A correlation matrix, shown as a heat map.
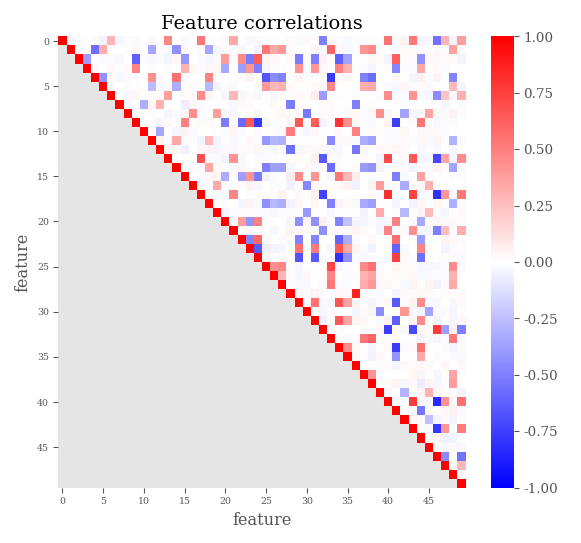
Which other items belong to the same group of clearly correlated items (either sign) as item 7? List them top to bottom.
10, 12, 28, 36
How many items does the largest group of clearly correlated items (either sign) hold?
14
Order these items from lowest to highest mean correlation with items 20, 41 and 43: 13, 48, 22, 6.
48, 6, 13, 22
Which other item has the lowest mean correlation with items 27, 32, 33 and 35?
4
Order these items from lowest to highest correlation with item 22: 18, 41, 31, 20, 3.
31, 3, 18, 20, 41
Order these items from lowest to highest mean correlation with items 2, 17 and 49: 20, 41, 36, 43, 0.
36, 20, 41, 0, 43
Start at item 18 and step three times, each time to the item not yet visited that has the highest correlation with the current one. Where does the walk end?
11
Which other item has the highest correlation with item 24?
41
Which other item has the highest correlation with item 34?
9
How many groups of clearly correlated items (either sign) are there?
5
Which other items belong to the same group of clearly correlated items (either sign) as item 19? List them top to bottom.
8, 16, 30, 39, 42, 45
